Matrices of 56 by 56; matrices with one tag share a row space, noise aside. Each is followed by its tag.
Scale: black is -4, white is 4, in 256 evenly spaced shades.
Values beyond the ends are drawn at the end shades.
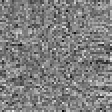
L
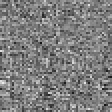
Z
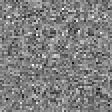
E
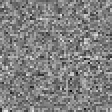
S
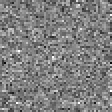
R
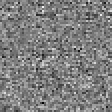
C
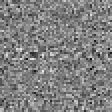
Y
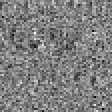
Y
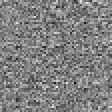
E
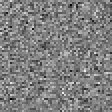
S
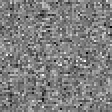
C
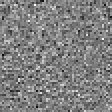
C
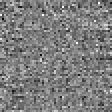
L
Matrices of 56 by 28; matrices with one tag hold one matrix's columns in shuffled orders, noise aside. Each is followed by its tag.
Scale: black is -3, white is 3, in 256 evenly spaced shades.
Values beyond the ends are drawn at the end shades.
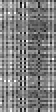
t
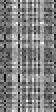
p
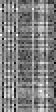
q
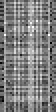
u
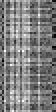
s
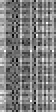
s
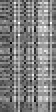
u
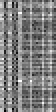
t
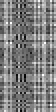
p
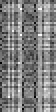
q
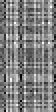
p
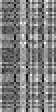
p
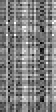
u
